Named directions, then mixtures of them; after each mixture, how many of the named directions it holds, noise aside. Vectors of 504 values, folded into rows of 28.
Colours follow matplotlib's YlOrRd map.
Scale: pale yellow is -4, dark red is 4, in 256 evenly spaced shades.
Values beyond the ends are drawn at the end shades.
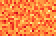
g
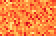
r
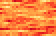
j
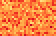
three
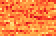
three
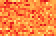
three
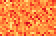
one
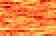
one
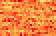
three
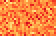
one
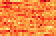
two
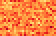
three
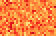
one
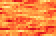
one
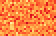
two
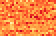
three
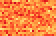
two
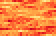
one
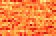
three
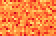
three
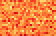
three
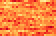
two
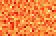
one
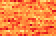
three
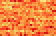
three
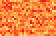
three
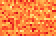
two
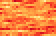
one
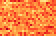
two
